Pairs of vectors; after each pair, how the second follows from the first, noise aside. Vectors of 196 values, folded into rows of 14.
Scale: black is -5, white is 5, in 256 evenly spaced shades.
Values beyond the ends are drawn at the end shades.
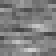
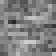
wrapped around.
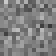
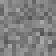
wrapped around, shrunk.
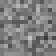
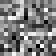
reversed, negated, scaled up.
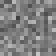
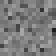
wrapped around, negated, partly zeroed.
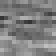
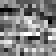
reversed, negated, scaled up.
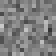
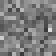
sign-scrambled.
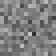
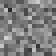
wrapped around.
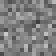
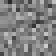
copied.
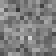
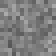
wrapped around, shrunk.
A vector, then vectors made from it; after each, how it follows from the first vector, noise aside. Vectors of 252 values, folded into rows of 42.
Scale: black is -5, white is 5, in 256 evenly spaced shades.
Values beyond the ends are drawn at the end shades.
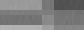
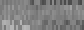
reversed, negated, partly zeroed.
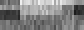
wrapped around, scaled up.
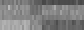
reversed, negated.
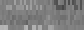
partly zeroed.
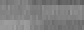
reversed, negated, shrunk.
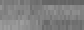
reversed, negated, shrunk.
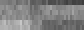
reversed, negated.
